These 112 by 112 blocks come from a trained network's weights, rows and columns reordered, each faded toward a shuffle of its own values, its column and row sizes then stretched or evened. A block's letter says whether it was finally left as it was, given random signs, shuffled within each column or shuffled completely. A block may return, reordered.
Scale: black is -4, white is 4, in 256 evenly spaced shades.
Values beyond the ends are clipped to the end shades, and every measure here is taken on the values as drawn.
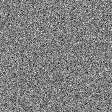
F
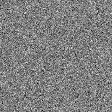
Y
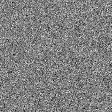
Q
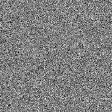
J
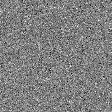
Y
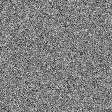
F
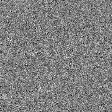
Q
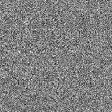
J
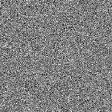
J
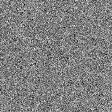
Q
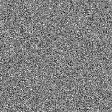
J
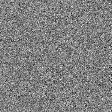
Q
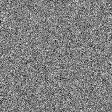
Y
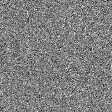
Y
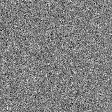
Y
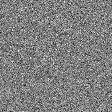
Y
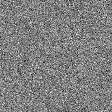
Y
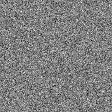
Y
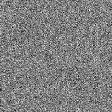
J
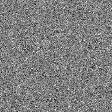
Q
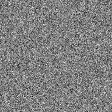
Y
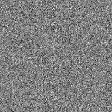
J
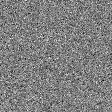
F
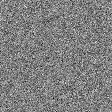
F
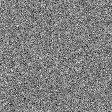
F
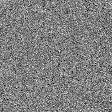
Y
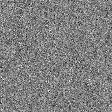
Y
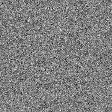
Q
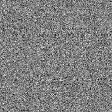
J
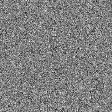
Q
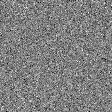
F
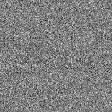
J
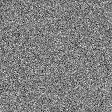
F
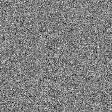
Q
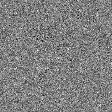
Q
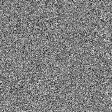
Q
